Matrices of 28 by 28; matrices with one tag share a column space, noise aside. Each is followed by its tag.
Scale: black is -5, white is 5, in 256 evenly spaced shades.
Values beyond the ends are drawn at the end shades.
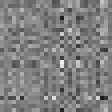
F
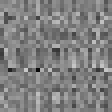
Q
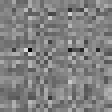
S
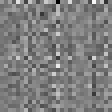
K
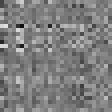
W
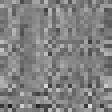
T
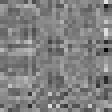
T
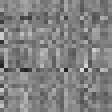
Q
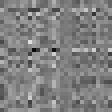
S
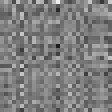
K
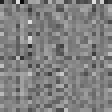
K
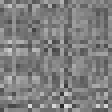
T
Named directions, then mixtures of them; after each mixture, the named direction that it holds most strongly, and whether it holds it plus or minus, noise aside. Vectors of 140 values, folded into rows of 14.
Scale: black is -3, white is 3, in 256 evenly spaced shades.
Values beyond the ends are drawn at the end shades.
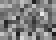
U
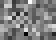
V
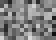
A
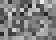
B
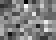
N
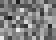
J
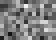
N, plus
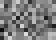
V, minus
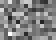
B, minus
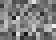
U, minus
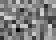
J, minus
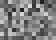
B, minus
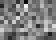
N, plus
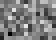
J, minus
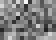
N, minus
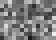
A, minus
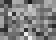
A, plus
